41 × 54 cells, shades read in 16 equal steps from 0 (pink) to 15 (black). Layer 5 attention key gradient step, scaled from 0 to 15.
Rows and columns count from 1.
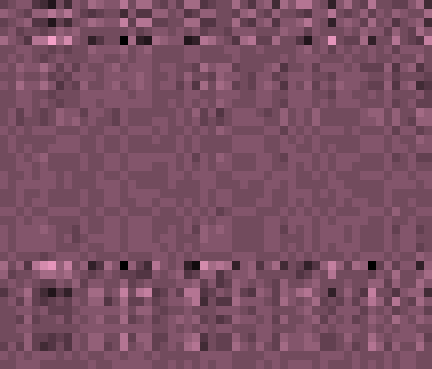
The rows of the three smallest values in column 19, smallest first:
33, 3, 1
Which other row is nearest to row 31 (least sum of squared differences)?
2
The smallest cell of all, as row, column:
5, 7
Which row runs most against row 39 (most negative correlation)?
30
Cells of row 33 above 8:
18
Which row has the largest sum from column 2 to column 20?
34
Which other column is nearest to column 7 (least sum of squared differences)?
42
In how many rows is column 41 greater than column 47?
19
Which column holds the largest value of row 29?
6
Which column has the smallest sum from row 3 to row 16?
28
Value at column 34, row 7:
8
